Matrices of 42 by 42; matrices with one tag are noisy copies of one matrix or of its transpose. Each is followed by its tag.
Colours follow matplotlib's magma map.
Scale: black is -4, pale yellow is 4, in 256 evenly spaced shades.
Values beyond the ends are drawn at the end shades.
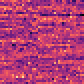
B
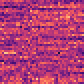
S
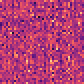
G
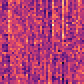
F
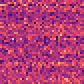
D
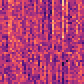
F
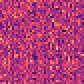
G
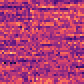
S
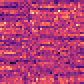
S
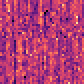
B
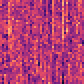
F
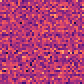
G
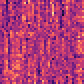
S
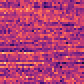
F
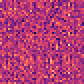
G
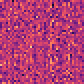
G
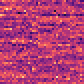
B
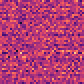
G
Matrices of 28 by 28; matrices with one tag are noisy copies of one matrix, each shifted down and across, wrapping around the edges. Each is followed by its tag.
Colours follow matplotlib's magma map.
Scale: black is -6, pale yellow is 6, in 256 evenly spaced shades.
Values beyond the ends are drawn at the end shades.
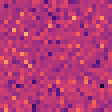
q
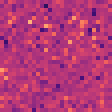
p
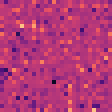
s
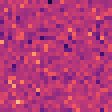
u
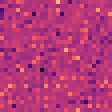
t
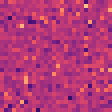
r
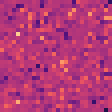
p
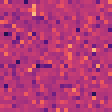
r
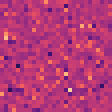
r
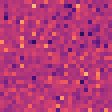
s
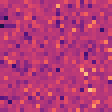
u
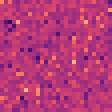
s
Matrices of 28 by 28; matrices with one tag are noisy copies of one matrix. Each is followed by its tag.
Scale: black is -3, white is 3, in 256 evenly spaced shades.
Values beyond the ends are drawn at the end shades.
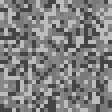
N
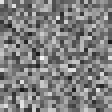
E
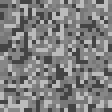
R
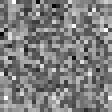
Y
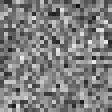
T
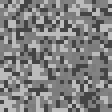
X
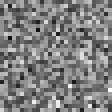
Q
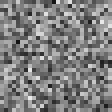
N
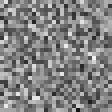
X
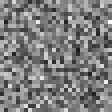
X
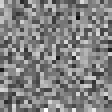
Q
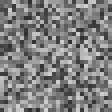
R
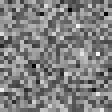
Q
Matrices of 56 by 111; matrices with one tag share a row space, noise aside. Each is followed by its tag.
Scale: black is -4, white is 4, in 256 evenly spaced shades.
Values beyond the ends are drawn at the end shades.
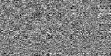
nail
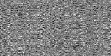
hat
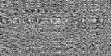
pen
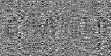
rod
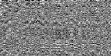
pen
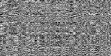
pen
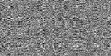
hat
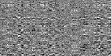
rod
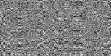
hat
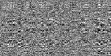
rod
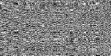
pen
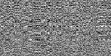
nail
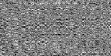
pen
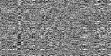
rod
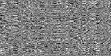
pen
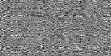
hat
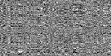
hat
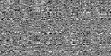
nail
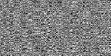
nail
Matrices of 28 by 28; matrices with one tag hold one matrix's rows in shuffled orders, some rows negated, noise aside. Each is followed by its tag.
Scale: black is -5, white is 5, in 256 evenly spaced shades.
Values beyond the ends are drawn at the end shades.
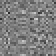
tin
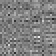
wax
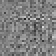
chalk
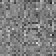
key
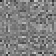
tin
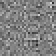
key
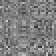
tin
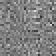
key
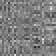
wax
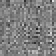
key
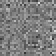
key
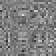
tin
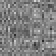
wax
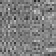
wax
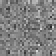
key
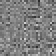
key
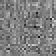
key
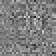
chalk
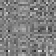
tin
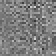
chalk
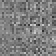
chalk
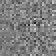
chalk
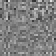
tin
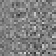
chalk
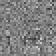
key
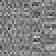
wax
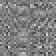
tin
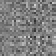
chalk
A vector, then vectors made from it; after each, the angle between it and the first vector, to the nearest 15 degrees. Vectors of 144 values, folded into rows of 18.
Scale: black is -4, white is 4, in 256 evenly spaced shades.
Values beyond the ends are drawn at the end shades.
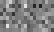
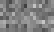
150 degrees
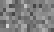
30 degrees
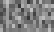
75 degrees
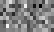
15 degrees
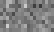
15 degrees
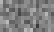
90 degrees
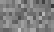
75 degrees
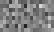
135 degrees
